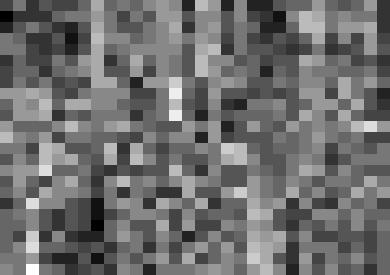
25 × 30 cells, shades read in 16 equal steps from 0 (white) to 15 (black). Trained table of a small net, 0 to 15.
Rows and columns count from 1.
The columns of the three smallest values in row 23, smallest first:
3, 20, 21
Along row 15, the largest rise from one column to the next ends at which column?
10
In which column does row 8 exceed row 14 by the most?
11
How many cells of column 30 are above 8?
19
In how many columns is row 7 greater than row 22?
10
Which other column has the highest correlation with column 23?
6
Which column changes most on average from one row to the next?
16
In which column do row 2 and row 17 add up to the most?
1
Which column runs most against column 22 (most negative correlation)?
25
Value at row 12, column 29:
2
